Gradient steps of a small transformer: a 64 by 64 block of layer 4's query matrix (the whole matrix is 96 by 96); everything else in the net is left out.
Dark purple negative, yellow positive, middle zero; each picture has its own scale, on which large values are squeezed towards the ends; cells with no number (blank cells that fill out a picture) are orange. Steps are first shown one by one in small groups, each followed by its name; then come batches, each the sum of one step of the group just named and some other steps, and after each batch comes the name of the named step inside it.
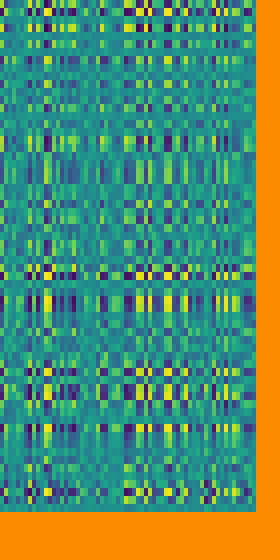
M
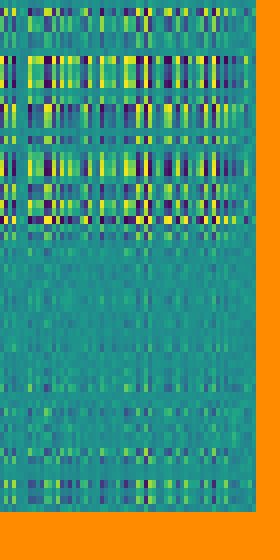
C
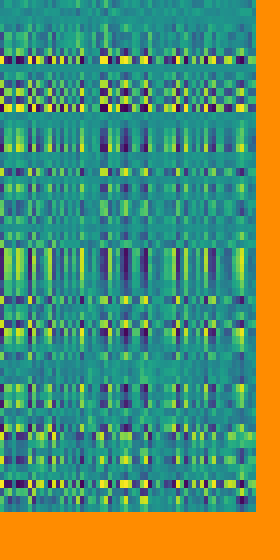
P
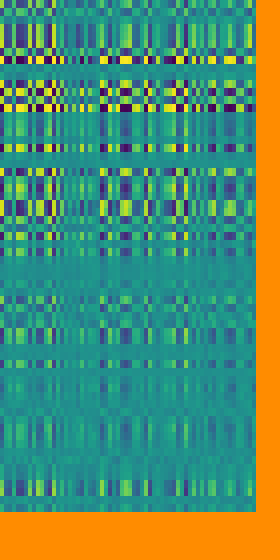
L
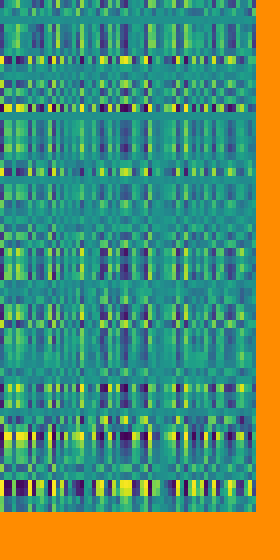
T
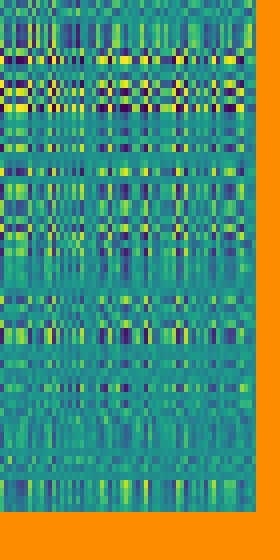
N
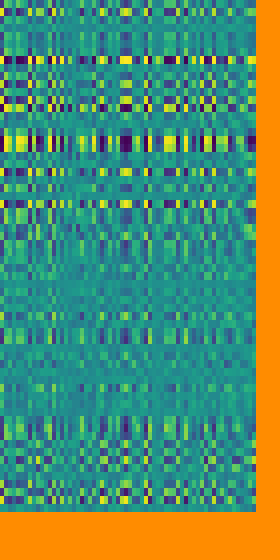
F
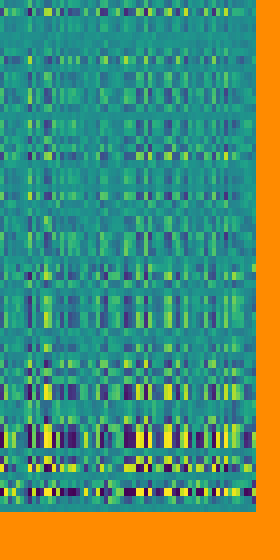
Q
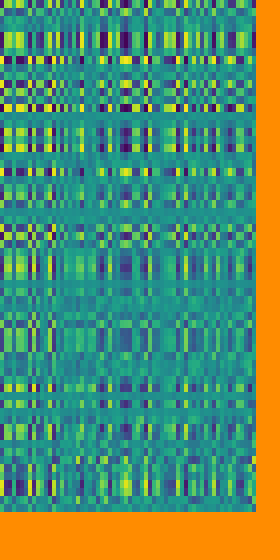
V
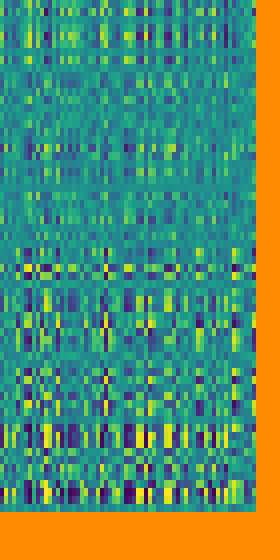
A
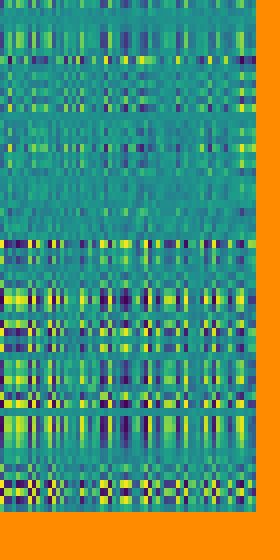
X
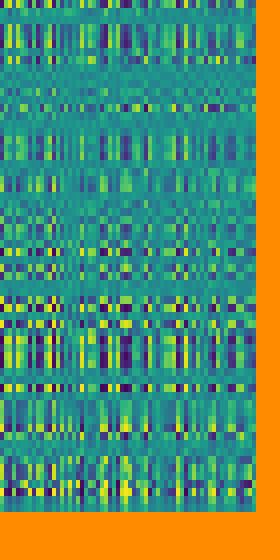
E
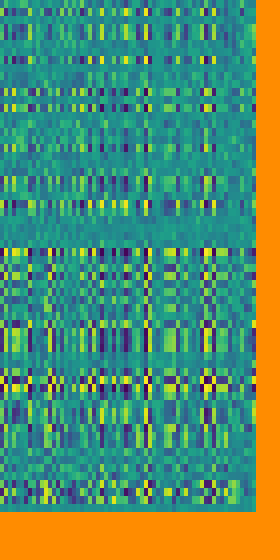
A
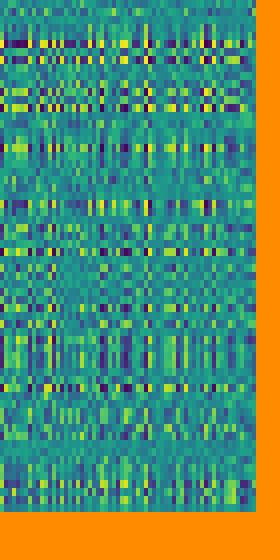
E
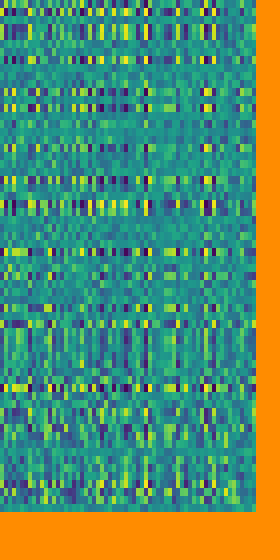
A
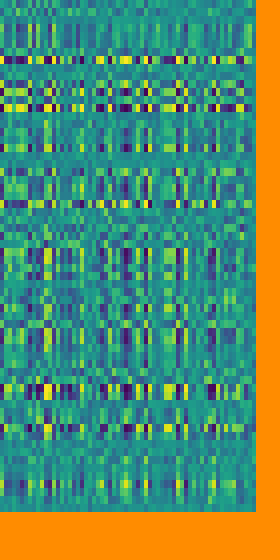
N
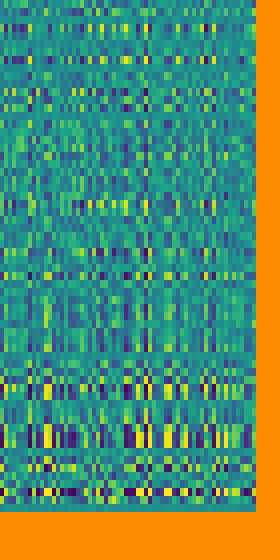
Q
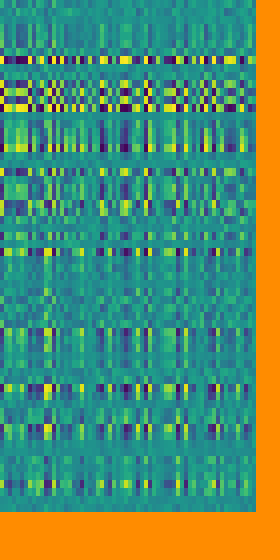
L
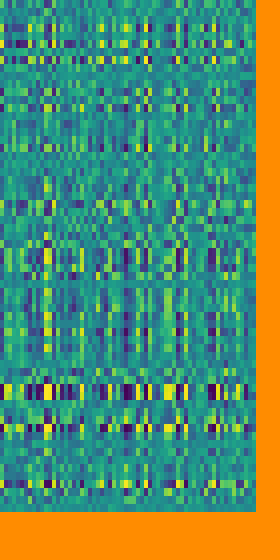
M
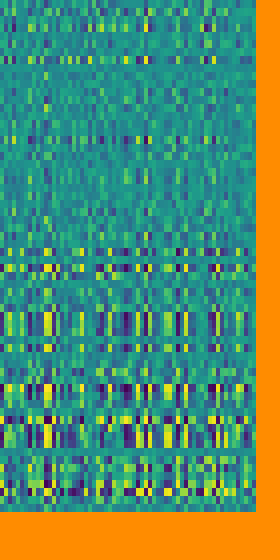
Q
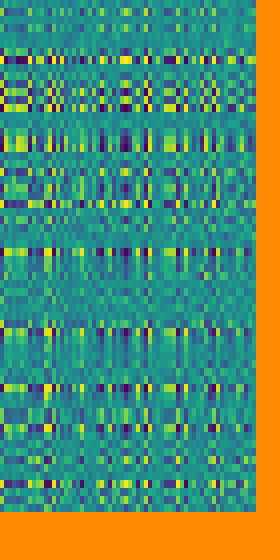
F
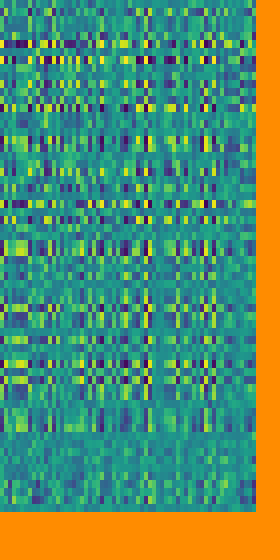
C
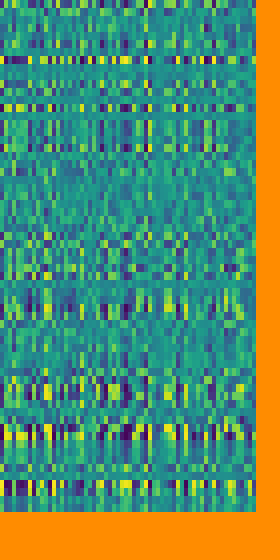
T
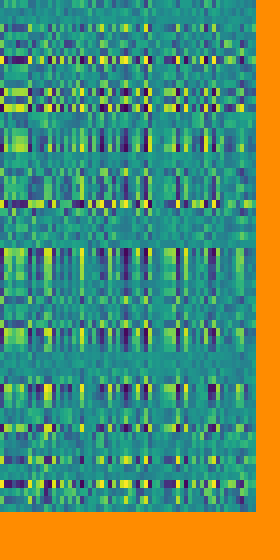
P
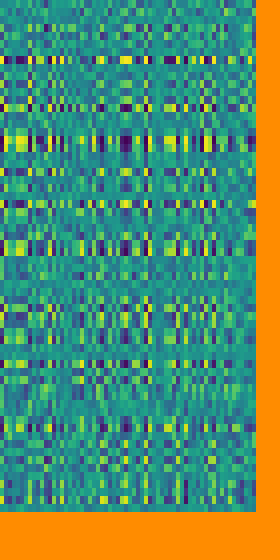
F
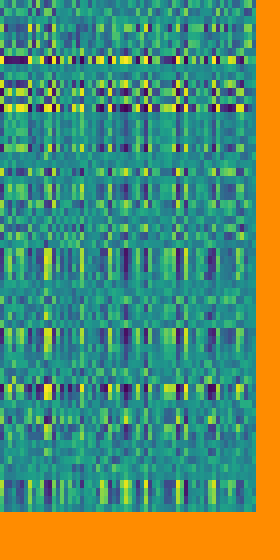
N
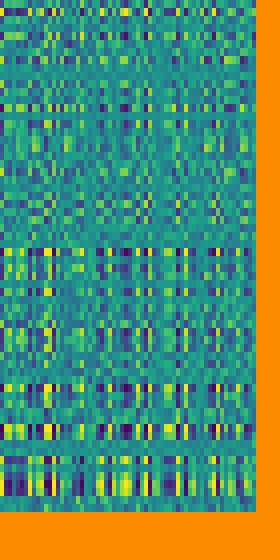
V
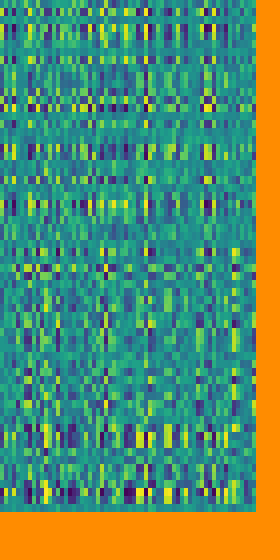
A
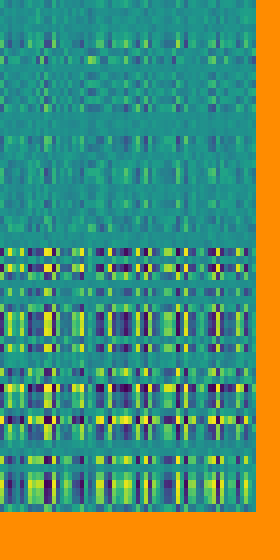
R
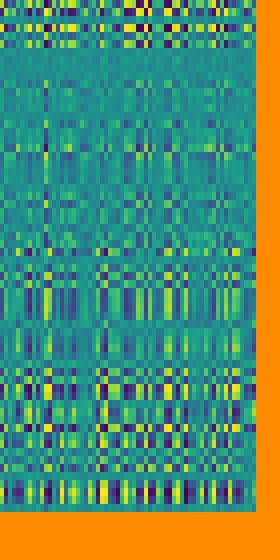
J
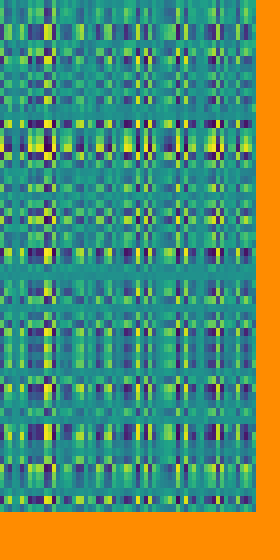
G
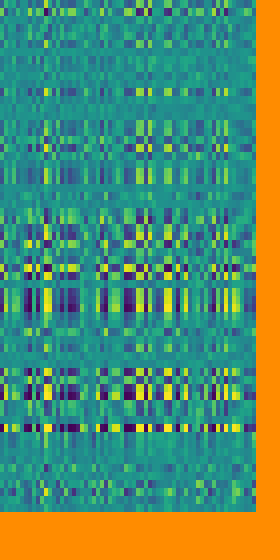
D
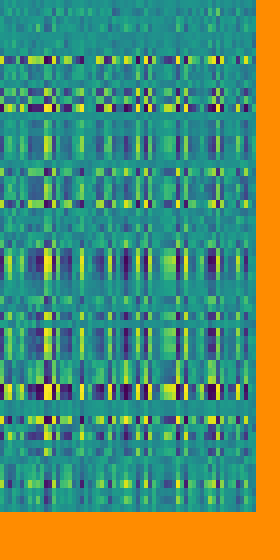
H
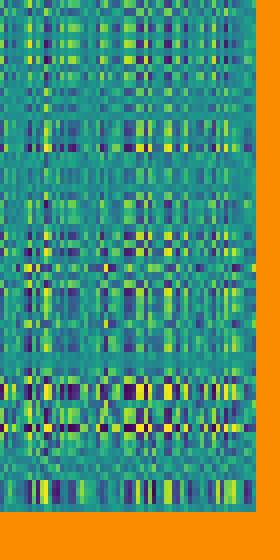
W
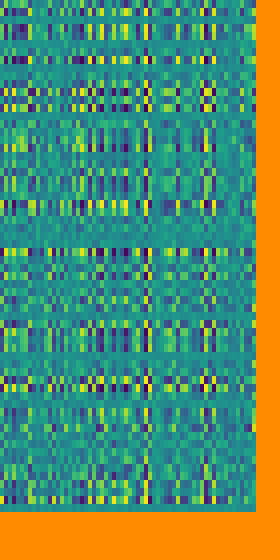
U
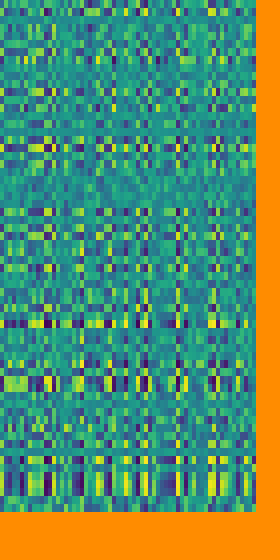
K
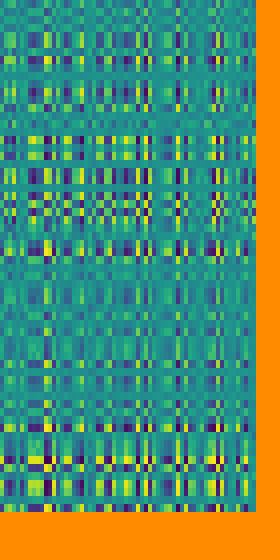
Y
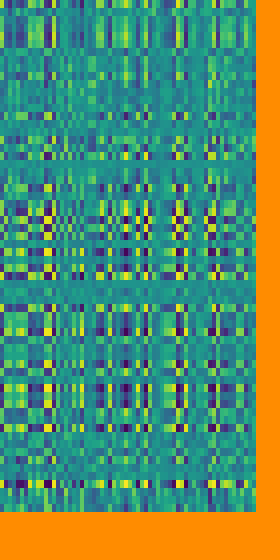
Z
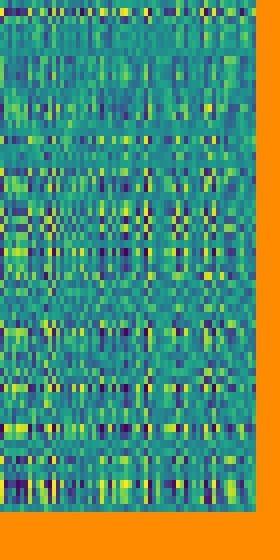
Z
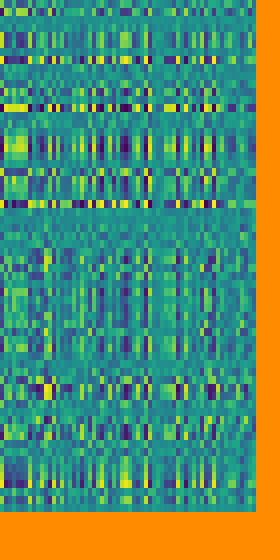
H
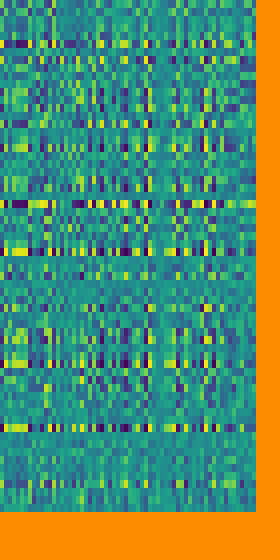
Z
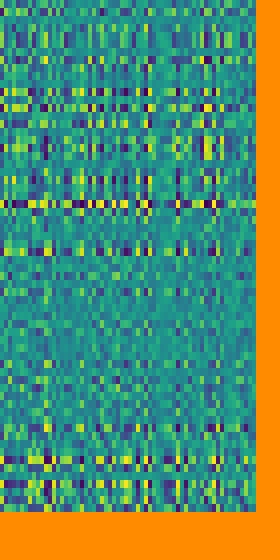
Y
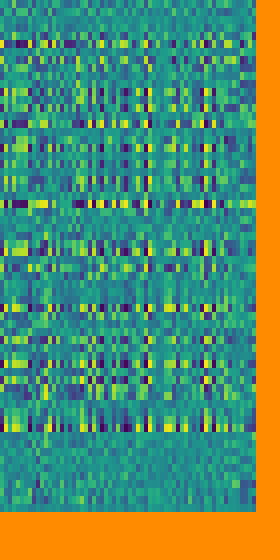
D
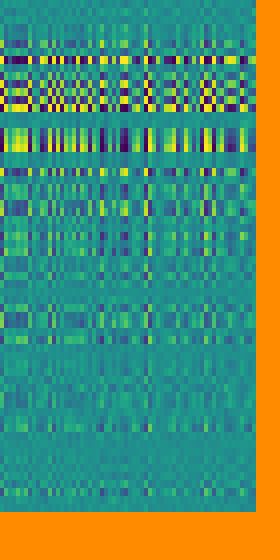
U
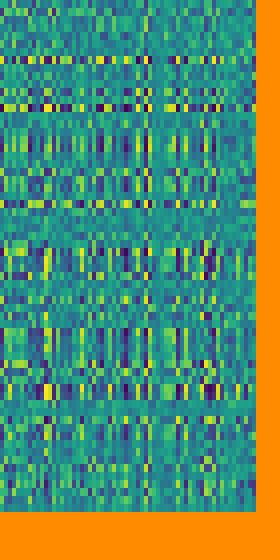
H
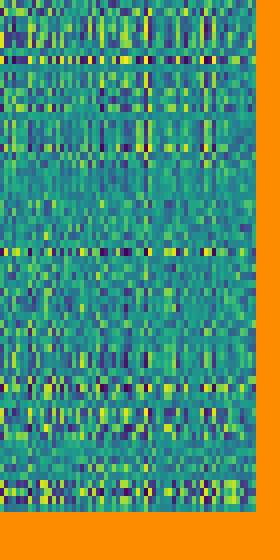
W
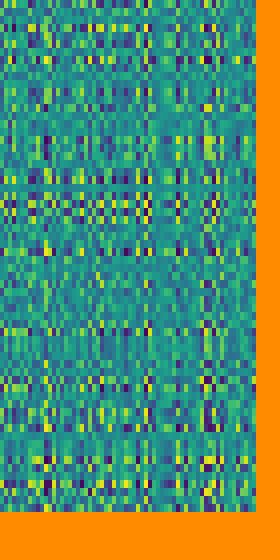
Y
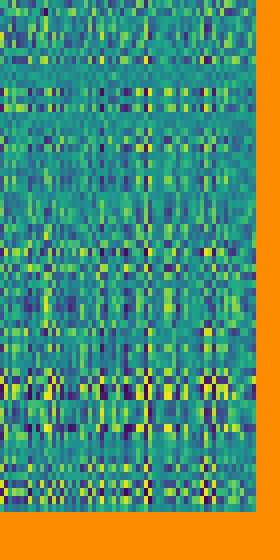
D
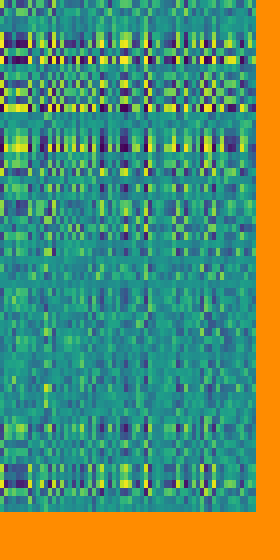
Z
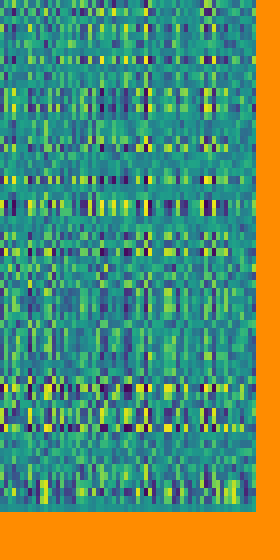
W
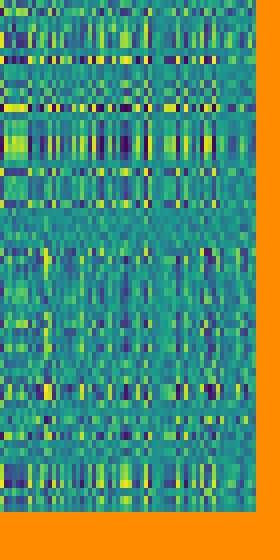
H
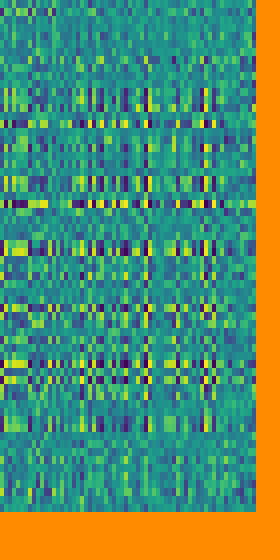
K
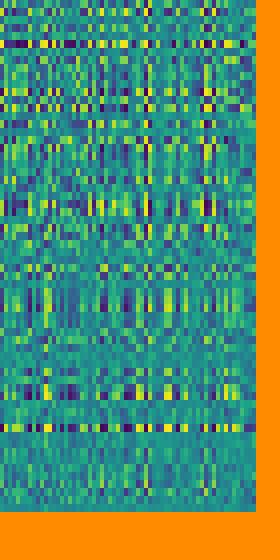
D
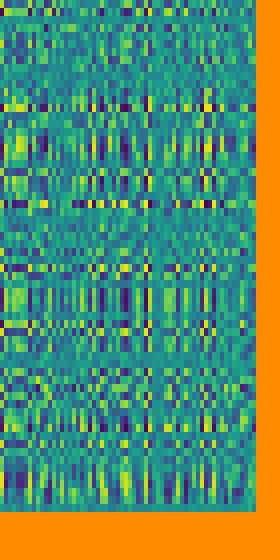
J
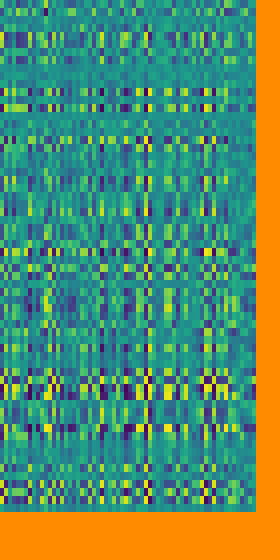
D
